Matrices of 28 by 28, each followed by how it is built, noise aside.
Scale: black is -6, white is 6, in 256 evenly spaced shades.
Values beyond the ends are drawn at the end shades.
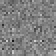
low rank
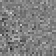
lower triangular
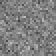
Toeplitz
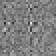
low rank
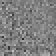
lower triangular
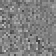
lower triangular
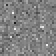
sparse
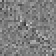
banded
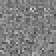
uneven rows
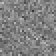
Toeplitz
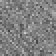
Toeplitz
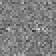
uneven rows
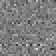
uneven rows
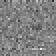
uneven rows
